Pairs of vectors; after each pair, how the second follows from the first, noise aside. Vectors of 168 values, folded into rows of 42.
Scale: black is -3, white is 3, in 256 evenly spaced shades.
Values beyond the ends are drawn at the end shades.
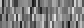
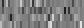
reversed, negated, partly zeroed.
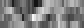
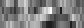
reversed.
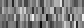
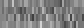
negated, shrunk.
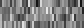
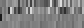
reversed, partly zeroed.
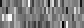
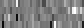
reversed, partly zeroed.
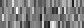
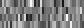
reversed.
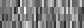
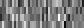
reversed.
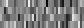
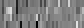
reversed, partly zeroed.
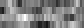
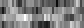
copied.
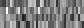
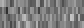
negated, shrunk.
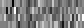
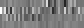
reversed, partly zeroed.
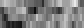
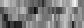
copied.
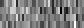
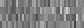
negated, shrunk.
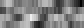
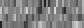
reversed, partly zeroed.
